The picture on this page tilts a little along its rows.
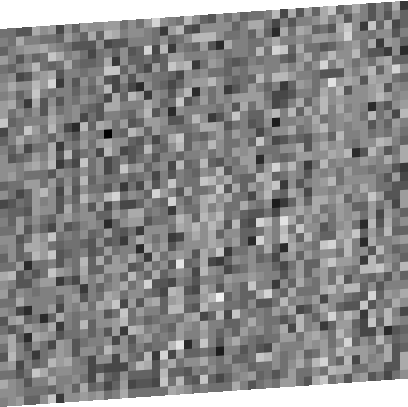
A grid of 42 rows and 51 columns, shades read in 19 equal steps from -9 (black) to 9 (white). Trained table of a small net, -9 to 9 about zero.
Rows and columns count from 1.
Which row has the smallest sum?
41
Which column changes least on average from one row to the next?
31
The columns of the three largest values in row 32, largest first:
28, 34, 15
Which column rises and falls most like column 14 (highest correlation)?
50
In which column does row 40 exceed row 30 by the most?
21
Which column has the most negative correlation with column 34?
16
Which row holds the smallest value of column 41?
36
